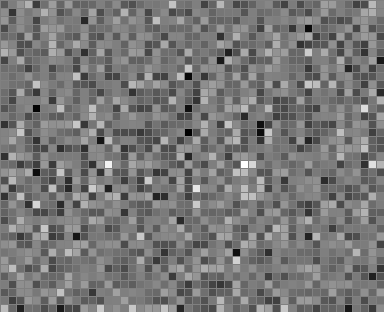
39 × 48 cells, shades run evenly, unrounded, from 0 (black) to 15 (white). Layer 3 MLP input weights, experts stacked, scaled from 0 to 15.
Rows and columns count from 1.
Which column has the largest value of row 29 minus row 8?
28
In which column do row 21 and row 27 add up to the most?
31
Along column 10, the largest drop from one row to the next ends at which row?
30
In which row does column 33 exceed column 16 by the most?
23
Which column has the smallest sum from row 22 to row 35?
16
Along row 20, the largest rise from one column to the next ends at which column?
2
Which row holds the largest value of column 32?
21
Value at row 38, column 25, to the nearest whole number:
6
